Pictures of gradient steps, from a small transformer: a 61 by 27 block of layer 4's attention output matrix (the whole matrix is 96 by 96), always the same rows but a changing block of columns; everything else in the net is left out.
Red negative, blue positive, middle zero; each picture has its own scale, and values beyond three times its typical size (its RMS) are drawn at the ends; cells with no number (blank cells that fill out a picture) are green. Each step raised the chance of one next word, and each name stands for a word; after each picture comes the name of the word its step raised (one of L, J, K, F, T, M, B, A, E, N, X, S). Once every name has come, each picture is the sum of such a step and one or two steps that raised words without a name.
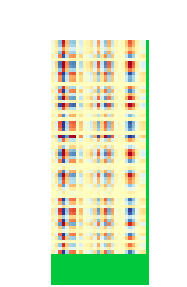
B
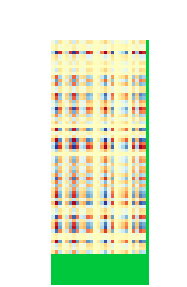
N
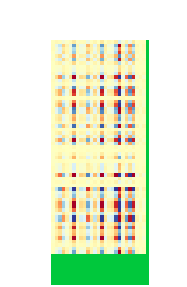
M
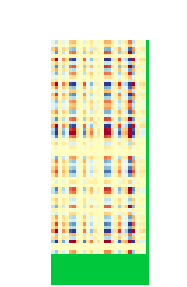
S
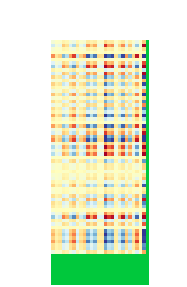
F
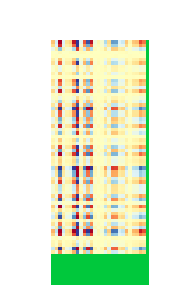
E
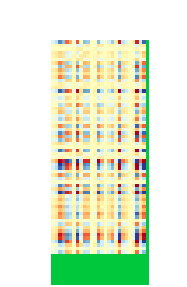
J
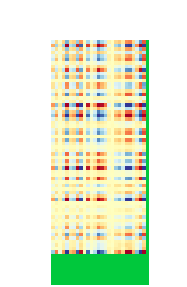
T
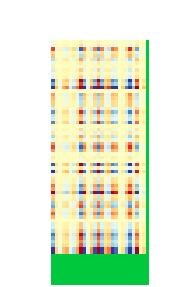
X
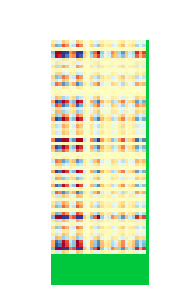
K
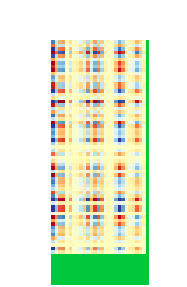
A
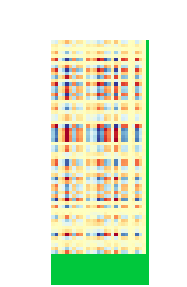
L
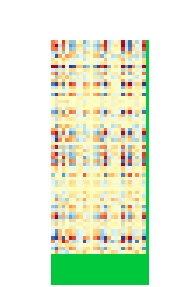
F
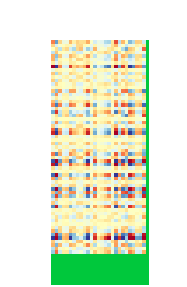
J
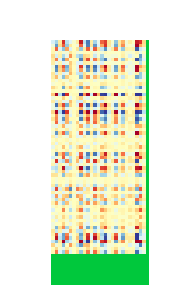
T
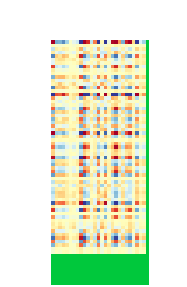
N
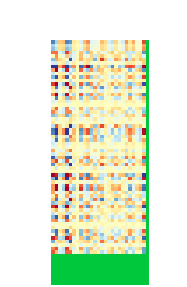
L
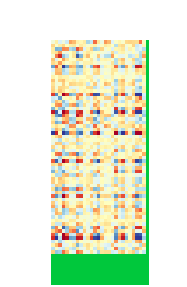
E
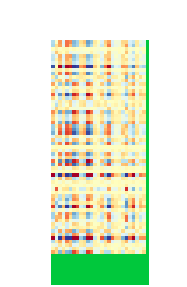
M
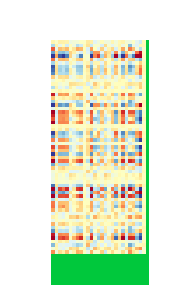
K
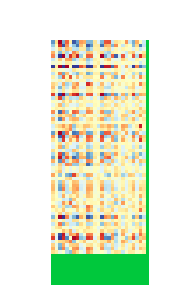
F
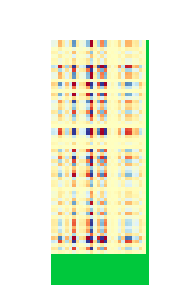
S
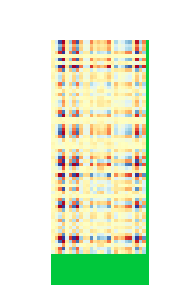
J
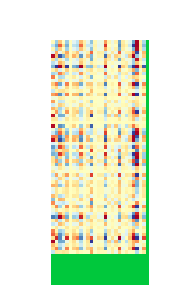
F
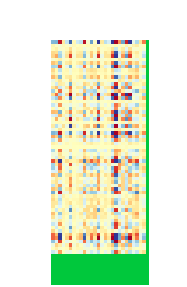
J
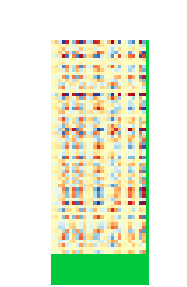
N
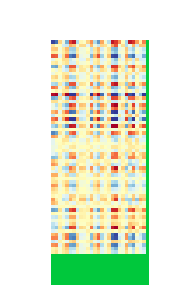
T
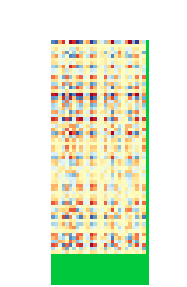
K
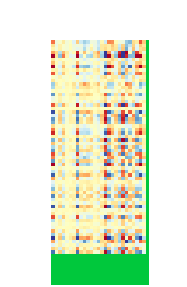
K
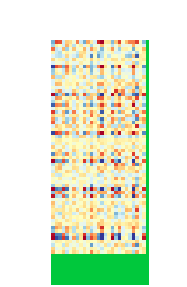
J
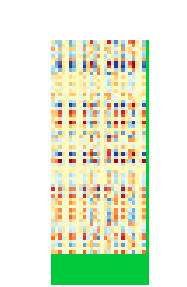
B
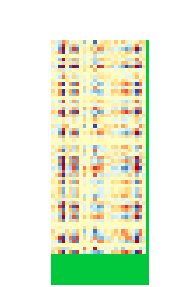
E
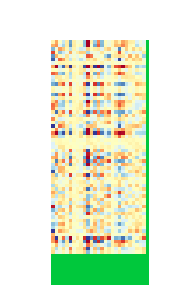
S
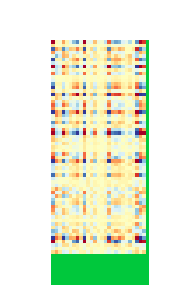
S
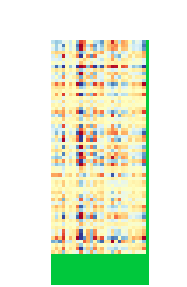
F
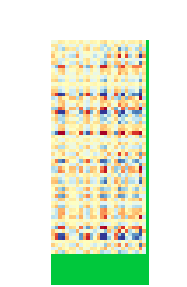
E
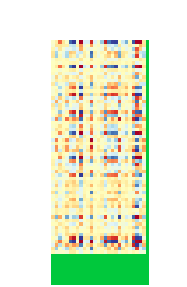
K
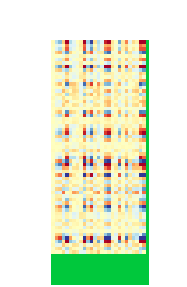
J
